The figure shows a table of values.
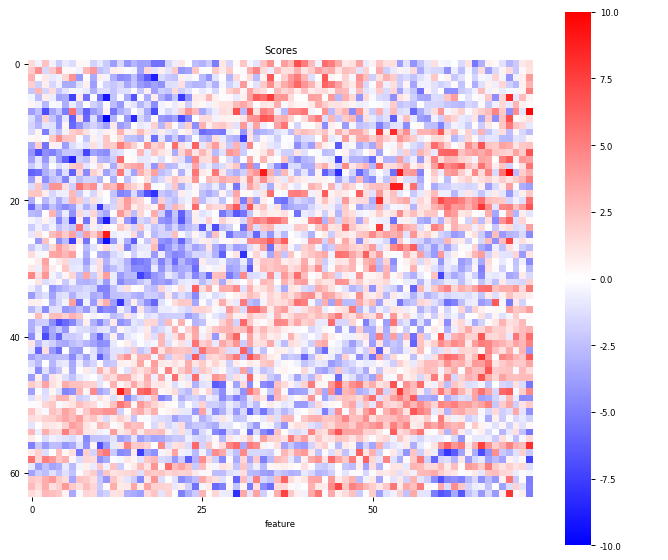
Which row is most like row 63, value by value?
61
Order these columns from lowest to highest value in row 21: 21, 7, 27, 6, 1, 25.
6, 1, 7, 25, 27, 21
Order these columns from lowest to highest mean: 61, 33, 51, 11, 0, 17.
11, 0, 17, 61, 33, 51
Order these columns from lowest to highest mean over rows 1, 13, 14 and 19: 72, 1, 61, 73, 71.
1, 71, 61, 72, 73
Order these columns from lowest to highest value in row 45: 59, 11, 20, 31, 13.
13, 11, 59, 31, 20
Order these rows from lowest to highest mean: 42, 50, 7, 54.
42, 7, 54, 50
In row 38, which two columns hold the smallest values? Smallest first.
4, 5
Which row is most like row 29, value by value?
30
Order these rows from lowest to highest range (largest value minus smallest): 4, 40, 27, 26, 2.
4, 27, 40, 2, 26
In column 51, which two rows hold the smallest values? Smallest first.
42, 9
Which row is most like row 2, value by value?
19
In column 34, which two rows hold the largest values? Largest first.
16, 8
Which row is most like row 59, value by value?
45
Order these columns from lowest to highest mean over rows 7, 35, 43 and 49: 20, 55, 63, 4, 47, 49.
20, 47, 4, 55, 63, 49
